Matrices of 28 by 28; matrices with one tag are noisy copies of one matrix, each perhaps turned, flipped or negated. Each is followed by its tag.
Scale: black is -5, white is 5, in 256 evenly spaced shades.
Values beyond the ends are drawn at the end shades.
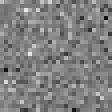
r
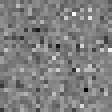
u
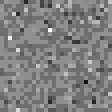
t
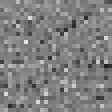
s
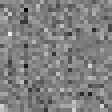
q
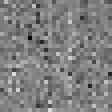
u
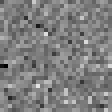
s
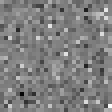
q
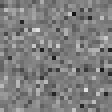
u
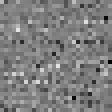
u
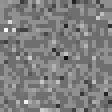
r
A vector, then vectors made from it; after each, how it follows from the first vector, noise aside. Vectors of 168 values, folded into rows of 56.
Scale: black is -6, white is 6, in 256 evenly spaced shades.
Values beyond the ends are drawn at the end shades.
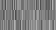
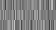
sign-scrambled.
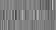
partly zeroed.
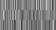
negated.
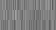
negated, shrunk.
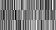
scaled up.
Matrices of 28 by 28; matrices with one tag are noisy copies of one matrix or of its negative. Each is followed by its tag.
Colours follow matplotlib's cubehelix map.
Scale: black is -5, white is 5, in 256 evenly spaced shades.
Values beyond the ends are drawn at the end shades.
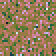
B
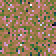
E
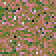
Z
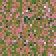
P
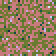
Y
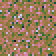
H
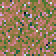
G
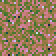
H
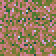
P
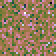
G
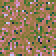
B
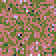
E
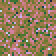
H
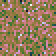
E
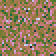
P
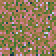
B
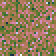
B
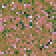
G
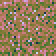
Z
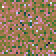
G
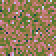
H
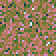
G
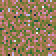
H
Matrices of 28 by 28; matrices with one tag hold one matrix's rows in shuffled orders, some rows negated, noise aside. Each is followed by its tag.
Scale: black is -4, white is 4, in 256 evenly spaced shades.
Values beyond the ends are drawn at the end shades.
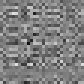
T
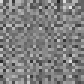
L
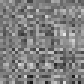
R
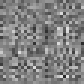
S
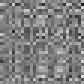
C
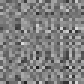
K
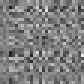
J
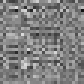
T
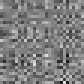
S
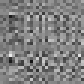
J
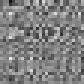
J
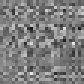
R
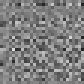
C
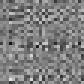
J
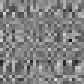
L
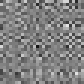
K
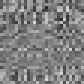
S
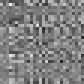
J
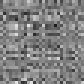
T
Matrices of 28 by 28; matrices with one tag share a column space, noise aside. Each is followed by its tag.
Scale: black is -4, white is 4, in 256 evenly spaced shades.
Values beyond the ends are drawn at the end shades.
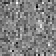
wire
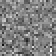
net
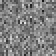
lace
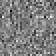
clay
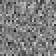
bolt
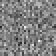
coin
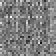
clay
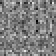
wire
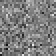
net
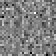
clay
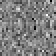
wire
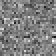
lace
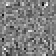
coin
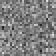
net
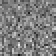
net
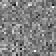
coin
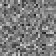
net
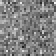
wire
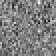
bolt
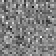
lace
